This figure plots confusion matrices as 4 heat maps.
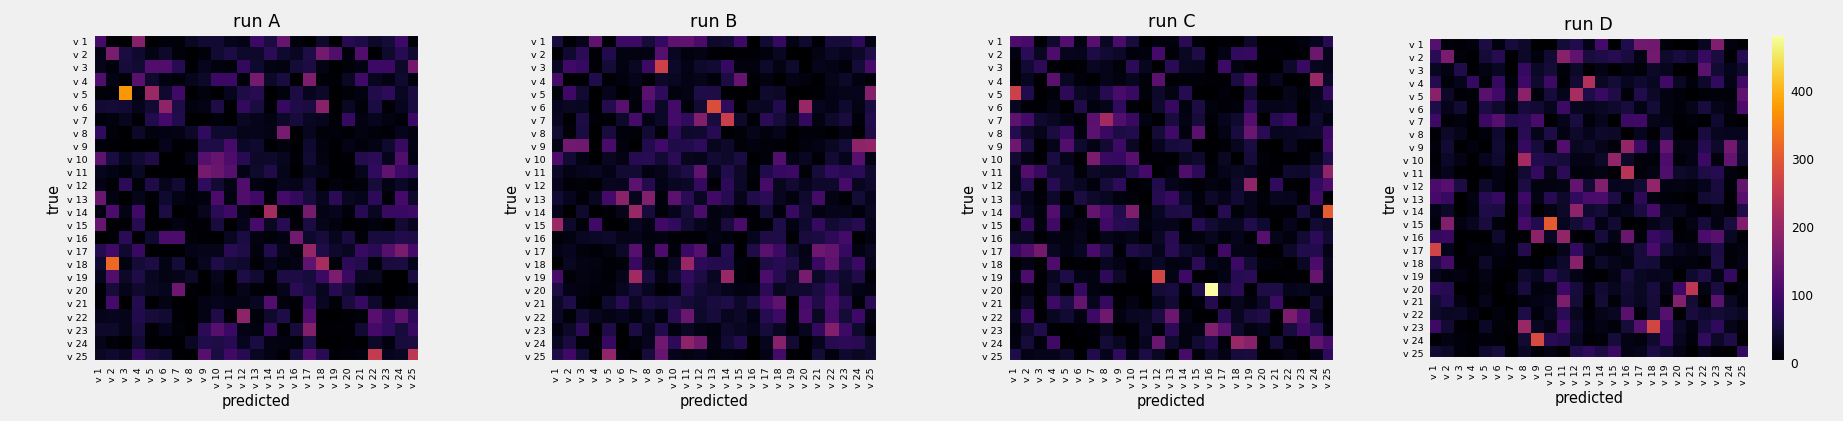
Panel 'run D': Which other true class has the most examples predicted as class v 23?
v 1
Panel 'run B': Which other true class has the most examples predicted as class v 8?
v 13
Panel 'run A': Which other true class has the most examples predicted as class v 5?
v 3
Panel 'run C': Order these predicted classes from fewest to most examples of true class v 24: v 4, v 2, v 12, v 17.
v 17, v 2, v 4, v 12
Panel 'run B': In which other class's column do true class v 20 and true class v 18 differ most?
v 11
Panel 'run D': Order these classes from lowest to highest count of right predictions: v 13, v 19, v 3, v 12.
v 19, v 3, v 13, v 12
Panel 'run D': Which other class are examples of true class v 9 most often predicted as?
v 16
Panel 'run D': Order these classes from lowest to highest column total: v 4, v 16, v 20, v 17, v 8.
v 4, v 20, v 17, v 16, v 8
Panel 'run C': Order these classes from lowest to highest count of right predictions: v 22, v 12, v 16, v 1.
v 16, v 12, v 1, v 22
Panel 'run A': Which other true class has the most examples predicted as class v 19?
v 2
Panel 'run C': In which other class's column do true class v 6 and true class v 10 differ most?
v 7
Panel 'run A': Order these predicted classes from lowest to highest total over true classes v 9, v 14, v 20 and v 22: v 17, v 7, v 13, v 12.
v 13, v 7, v 12, v 17
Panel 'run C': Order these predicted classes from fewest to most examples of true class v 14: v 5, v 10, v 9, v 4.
v 5, v 9, v 4, v 10
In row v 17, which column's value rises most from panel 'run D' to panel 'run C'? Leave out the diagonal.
v 3
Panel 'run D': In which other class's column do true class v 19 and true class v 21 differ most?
v 20
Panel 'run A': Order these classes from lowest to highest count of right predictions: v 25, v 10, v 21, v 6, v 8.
v 8, v 21, v 10, v 6, v 25
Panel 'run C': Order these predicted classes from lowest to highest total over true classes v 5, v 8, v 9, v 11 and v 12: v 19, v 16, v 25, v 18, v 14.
v 16, v 18, v 14, v 19, v 25
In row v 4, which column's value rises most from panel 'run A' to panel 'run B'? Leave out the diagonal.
v 15
